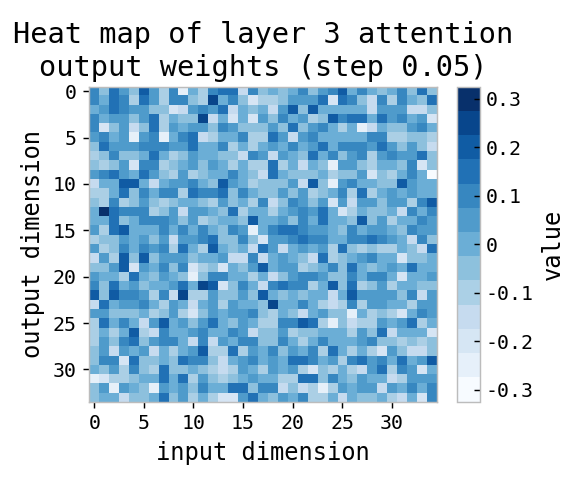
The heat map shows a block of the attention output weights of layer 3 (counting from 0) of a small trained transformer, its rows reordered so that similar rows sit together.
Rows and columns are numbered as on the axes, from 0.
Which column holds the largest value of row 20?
4
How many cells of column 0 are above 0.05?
6
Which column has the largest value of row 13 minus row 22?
1
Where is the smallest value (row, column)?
9, 34
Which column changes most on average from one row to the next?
24
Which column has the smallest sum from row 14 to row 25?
10
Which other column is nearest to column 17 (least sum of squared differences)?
30
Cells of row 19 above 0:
13
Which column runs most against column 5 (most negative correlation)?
15
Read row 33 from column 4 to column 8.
-0.05 -0.05 0 0.15 -0.05
